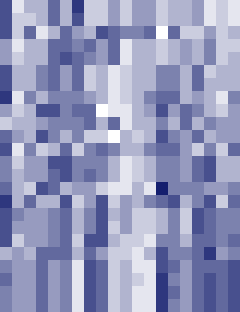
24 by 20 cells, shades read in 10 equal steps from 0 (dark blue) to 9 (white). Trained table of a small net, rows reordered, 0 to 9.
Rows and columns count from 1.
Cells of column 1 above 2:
13
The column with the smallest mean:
1
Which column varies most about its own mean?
14
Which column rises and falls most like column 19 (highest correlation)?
2
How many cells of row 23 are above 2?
16
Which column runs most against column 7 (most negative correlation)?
20
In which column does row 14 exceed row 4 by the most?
10
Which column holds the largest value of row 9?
9
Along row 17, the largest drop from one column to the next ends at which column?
17
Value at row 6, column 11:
7
